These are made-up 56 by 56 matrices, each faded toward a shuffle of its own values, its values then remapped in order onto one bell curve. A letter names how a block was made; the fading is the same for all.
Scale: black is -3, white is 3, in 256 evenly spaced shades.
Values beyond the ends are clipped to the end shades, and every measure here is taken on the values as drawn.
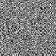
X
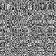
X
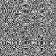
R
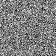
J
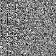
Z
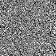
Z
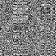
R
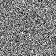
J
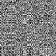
X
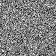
J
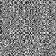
R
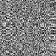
R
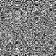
X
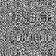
R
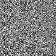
Z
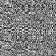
X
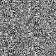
Z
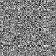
X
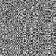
X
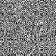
X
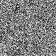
J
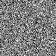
J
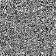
Z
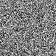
J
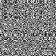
R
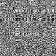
X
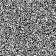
J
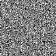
Z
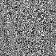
Z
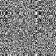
X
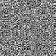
X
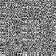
X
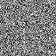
Z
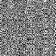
X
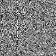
Z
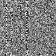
Z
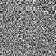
X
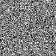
Z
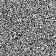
J
